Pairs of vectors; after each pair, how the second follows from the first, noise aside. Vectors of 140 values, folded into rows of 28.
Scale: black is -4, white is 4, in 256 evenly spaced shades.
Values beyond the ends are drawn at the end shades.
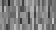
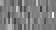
wrapped around, negated, partly zeroed.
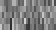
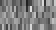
reversed.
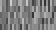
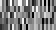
scaled up.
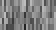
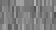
wrapped around, negated, shrunk.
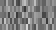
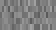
reversed, shrunk.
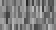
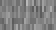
negated, shrunk.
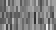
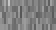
reversed, shrunk.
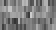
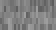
reversed, shrunk.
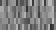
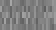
wrapped around, negated, shrunk.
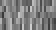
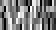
scaled up.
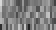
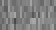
wrapped around, negated, shrunk.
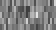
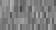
wrapped around, negated, shrunk.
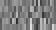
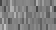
wrapped around, negated, partly zeroed.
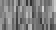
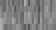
reversed, shrunk.
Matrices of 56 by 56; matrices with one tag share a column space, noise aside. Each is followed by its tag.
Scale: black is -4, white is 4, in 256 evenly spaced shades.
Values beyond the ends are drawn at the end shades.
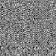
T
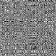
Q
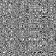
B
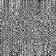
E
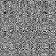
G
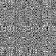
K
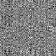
K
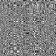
Q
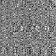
K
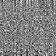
E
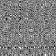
T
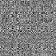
G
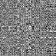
K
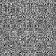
B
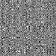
K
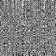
E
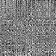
E
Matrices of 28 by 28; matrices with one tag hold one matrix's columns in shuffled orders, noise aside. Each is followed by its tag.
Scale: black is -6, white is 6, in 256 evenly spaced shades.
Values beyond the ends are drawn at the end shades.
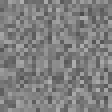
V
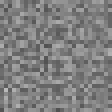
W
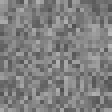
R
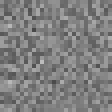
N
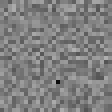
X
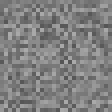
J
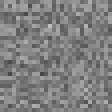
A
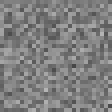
J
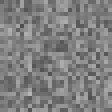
R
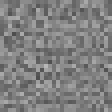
N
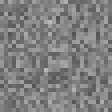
V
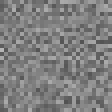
X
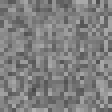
R
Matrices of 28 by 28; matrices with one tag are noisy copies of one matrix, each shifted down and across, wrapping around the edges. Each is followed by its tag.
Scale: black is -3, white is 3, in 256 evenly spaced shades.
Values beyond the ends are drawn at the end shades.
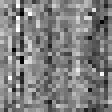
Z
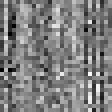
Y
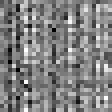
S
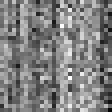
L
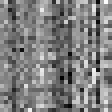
Z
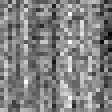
L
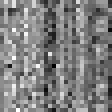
L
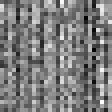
S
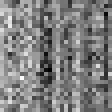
L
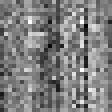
Z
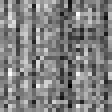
S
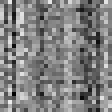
Z
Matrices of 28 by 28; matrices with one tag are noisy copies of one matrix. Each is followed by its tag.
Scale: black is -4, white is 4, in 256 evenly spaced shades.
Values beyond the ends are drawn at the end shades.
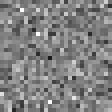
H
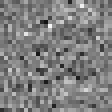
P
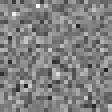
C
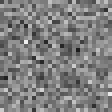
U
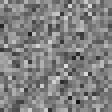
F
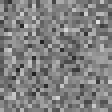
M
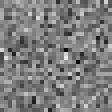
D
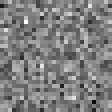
H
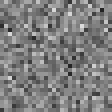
F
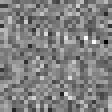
H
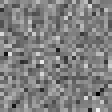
F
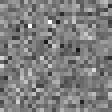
U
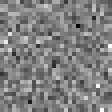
C
